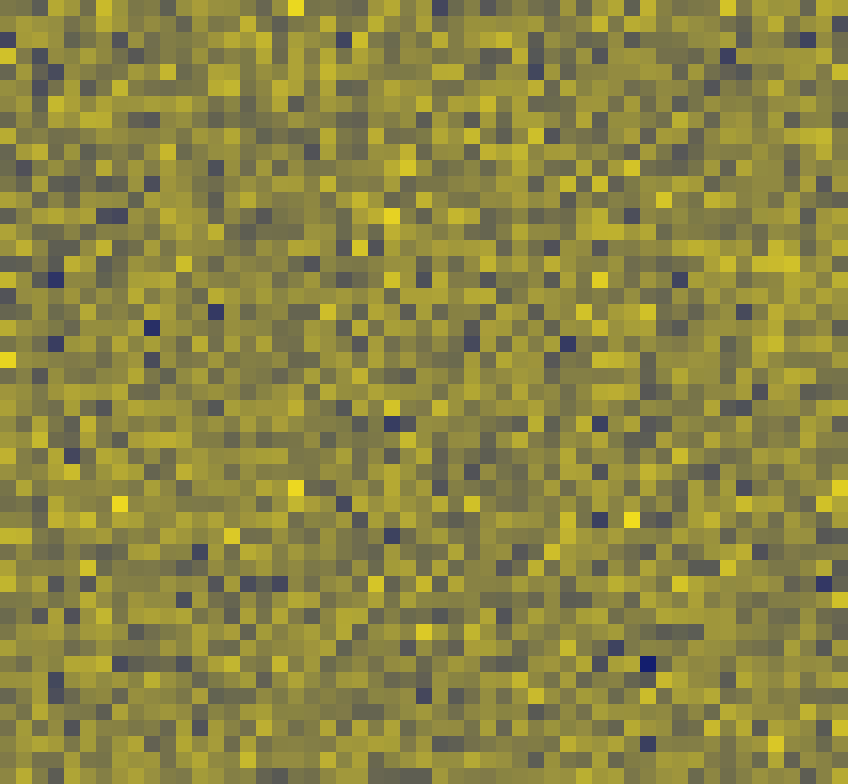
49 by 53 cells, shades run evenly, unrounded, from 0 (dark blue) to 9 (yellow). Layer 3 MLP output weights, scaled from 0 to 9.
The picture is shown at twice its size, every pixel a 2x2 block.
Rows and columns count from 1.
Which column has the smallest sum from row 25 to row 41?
32
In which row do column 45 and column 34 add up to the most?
44
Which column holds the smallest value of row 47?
41
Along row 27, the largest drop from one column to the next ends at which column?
38
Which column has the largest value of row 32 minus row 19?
8
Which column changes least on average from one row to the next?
49
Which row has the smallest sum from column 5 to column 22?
37
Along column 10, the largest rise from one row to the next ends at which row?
22
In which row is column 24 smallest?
16
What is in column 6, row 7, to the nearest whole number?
5
